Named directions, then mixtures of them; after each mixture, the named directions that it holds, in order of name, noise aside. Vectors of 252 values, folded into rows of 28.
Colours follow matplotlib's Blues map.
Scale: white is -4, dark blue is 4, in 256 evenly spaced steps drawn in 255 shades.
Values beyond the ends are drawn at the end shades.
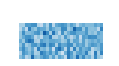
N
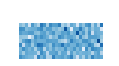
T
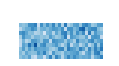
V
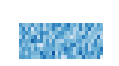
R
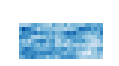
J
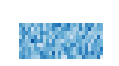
R.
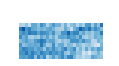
J, T.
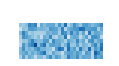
N, V.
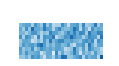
R.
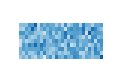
R, V.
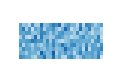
R, T.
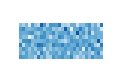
T.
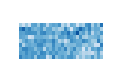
J, T.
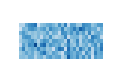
N, V.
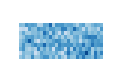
J, N.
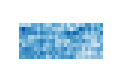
J, T.
